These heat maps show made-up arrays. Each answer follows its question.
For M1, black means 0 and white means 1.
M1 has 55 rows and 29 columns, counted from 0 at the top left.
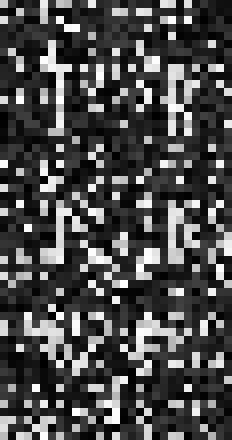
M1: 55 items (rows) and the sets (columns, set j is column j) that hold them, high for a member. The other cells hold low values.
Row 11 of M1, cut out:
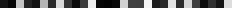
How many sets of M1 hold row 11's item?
9
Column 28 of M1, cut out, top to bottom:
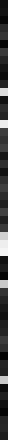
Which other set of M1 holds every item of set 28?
15
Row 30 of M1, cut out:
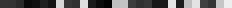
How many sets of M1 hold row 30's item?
9
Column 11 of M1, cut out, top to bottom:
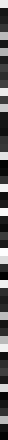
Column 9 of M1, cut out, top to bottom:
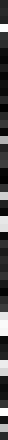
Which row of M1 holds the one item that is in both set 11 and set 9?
39
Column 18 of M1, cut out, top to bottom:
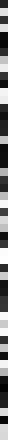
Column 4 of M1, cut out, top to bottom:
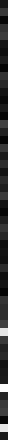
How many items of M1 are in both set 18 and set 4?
2
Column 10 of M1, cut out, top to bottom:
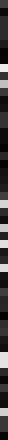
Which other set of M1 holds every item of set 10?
24
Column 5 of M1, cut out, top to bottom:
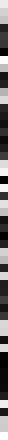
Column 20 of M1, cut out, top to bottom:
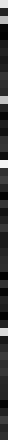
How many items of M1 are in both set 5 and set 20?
5
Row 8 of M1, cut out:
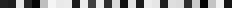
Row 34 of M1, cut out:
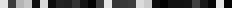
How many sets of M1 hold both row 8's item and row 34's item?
4
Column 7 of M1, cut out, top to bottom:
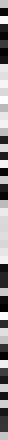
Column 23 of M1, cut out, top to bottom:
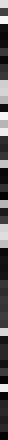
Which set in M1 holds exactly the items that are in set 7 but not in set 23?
22
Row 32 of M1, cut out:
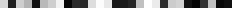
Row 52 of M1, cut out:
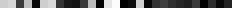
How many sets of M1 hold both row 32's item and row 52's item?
7
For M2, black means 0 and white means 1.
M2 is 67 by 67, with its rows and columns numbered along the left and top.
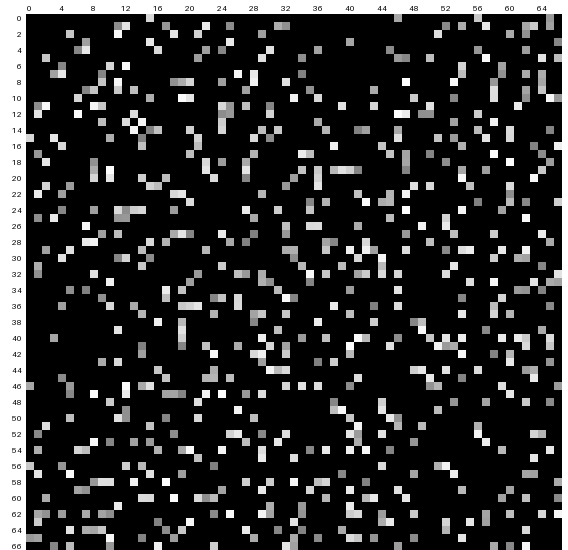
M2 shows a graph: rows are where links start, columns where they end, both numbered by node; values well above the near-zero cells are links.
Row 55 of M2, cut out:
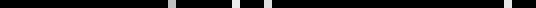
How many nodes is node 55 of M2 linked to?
4
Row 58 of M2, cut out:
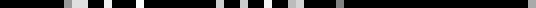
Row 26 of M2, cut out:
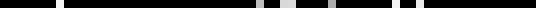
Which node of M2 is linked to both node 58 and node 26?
node 36
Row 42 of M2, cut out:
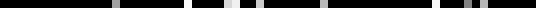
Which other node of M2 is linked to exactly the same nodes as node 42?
node 37
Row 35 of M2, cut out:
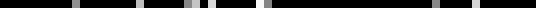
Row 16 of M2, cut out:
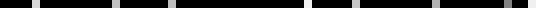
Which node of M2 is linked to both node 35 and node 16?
node 54
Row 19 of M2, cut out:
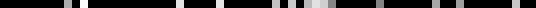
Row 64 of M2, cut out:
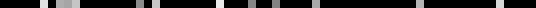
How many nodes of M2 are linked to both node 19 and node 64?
4
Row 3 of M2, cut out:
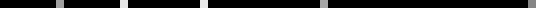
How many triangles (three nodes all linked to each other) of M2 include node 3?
0
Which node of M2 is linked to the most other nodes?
node 62
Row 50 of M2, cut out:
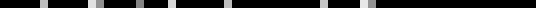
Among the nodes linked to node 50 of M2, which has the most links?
node 40
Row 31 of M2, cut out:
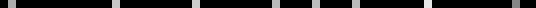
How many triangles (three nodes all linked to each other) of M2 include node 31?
3
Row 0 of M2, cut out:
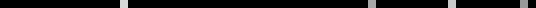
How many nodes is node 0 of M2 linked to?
4
